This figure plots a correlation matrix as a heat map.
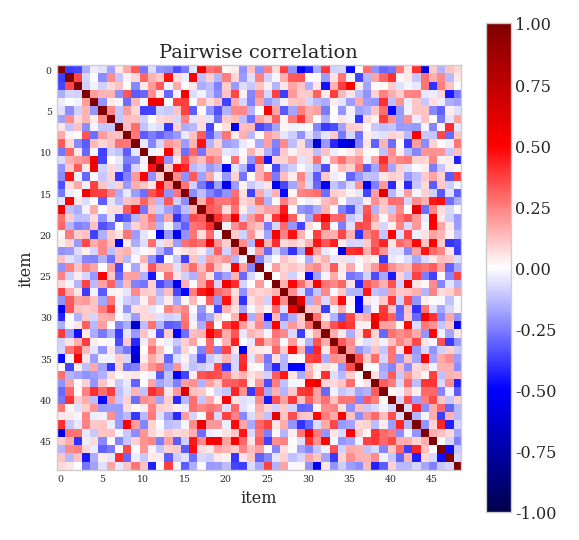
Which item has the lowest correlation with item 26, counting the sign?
14
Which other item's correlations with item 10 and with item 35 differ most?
13
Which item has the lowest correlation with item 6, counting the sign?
36
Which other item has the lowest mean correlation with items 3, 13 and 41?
47
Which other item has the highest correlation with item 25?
5
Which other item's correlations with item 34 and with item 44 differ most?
22
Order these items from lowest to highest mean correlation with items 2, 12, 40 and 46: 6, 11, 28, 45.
45, 6, 28, 11
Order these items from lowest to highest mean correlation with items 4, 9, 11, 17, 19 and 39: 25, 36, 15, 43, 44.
25, 44, 36, 15, 43
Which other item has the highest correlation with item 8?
43
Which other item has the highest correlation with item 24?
21
